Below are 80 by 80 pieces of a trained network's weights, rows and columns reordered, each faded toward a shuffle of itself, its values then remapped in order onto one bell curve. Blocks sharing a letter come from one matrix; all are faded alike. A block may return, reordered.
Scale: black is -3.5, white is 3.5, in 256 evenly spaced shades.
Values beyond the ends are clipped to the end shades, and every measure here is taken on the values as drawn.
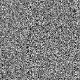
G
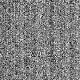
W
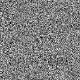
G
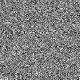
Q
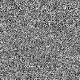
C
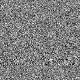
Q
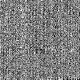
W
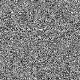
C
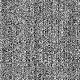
W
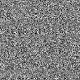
C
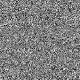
Q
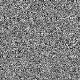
C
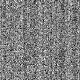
W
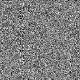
G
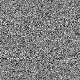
Q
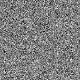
G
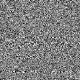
C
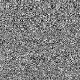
C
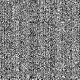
W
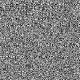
C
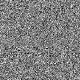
Q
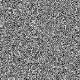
G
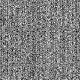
W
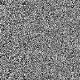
G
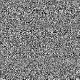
C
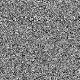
Q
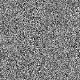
G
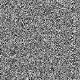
G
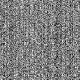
W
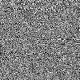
Q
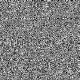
C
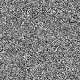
Q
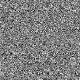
C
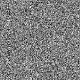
G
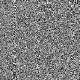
G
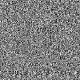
C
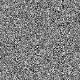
G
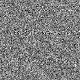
C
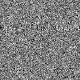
C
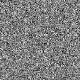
Q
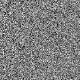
G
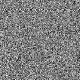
Q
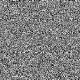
C
